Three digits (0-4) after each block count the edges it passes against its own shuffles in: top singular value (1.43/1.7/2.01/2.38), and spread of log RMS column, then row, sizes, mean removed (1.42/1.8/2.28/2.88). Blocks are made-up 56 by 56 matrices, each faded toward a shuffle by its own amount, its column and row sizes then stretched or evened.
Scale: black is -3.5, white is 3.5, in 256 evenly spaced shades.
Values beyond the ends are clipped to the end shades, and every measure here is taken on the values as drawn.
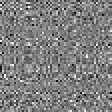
4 1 2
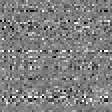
3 0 4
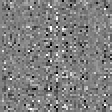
0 4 2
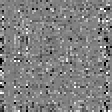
2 3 3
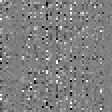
1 4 1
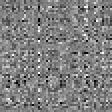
3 3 3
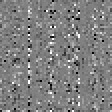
2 4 1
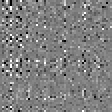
3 3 2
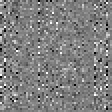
2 4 1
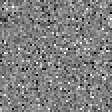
0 0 1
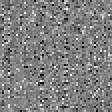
2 2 0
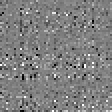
0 3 3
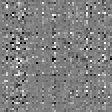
2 4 3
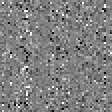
0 3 0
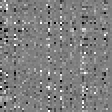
1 4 2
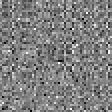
4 1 1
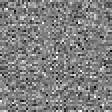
3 1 0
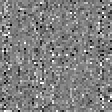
0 3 0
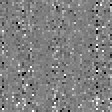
1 3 0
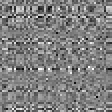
4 0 4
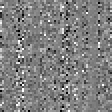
1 4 0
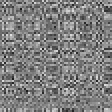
4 2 3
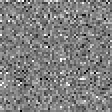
3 0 2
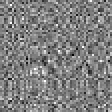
4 2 0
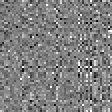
4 3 1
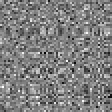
4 1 2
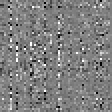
0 4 2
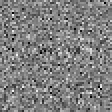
2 2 1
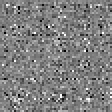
0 2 3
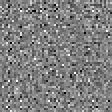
3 1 1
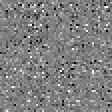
0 2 2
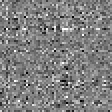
3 2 3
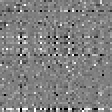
4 2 3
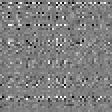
4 2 4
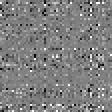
3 3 4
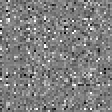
1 3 2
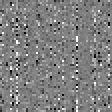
2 4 0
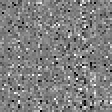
2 3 1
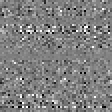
3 1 4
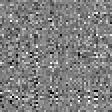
2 3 3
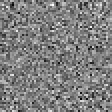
2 1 1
